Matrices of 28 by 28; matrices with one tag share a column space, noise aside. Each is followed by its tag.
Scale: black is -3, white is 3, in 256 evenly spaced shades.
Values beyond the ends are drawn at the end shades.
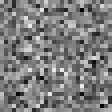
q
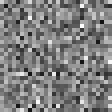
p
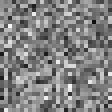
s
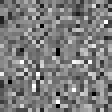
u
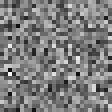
u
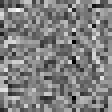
p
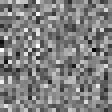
s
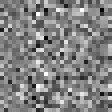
q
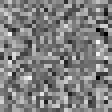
q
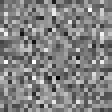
q
